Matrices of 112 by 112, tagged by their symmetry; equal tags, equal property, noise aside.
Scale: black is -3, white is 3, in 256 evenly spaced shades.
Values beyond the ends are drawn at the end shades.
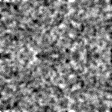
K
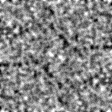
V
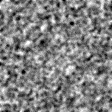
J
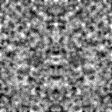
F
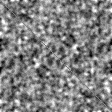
V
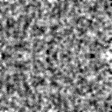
K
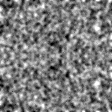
K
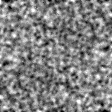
V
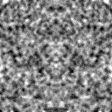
F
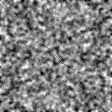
V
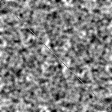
V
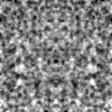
F
